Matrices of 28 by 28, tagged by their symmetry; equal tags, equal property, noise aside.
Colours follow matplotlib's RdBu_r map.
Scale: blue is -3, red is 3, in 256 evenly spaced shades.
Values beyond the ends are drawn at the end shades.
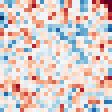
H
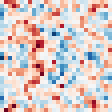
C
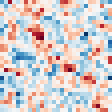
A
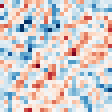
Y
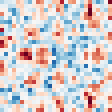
C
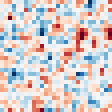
A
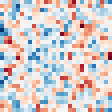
C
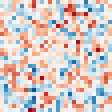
Y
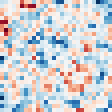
Y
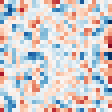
C
